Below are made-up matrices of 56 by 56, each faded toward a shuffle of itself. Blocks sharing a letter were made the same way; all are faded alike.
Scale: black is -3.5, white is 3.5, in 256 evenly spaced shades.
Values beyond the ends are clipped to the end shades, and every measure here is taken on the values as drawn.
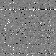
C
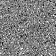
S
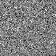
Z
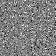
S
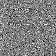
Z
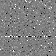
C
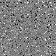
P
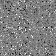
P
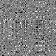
C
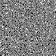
S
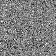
Z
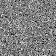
Z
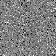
S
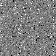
P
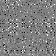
C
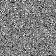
Z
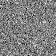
Z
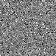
S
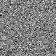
Z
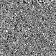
Z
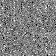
S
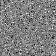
S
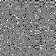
C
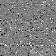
C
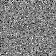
Z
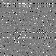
C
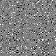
C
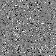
P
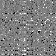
C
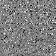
P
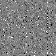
P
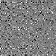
C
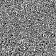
Z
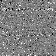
P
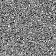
Z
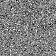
Z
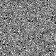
S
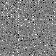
P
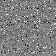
P
